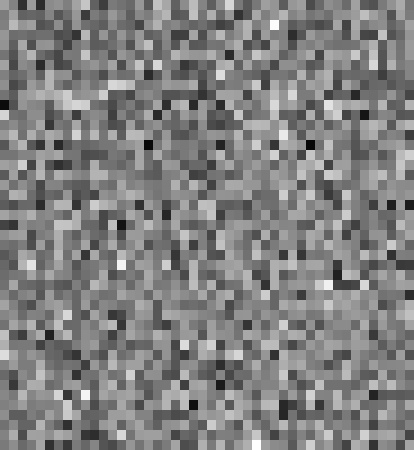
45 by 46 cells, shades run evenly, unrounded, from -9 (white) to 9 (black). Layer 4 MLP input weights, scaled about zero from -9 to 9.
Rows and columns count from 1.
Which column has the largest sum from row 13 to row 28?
10
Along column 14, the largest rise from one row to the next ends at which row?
28
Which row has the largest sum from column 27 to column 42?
42
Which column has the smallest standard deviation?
15
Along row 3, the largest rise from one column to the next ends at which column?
32
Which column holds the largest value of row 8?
17
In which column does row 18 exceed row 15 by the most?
3
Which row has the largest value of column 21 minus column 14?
27
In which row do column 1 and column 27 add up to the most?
11
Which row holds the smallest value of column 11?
21
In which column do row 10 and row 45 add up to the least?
29
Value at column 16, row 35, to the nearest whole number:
2
